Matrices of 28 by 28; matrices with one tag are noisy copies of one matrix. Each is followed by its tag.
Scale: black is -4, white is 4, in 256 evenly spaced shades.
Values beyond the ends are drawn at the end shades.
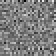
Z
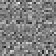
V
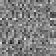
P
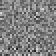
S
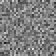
Z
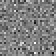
Z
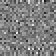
Z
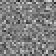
V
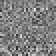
S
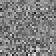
S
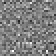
V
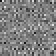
Z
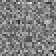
V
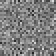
Z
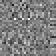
P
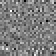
Z
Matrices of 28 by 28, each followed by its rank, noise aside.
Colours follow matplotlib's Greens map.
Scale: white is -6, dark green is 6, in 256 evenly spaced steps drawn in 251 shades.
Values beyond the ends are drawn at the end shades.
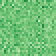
six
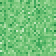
six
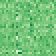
four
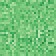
five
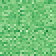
six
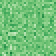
five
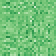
four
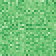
six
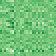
two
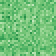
six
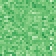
six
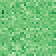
five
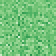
six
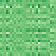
two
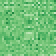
four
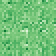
four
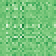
two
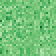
five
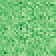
six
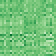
two
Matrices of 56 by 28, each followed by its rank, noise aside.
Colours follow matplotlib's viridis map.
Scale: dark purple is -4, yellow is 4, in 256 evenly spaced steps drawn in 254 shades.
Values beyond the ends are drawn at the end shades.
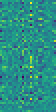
three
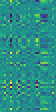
two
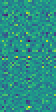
four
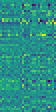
three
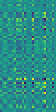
one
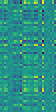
one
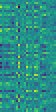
two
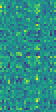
three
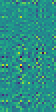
three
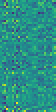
five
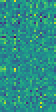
four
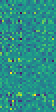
four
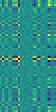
one
